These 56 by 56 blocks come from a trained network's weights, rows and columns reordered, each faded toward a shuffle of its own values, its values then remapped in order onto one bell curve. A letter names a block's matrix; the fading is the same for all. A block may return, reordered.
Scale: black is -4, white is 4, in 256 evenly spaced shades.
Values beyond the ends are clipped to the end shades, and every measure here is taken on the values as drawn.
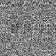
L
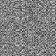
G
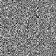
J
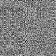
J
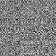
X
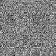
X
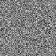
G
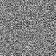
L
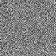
G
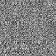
L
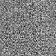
J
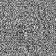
X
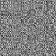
G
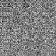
X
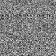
X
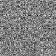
X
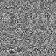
X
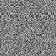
L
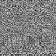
X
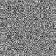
L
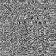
X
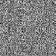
J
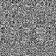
L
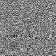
L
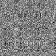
L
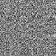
X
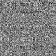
X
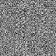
J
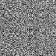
J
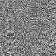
L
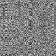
G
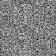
J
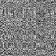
G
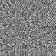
J
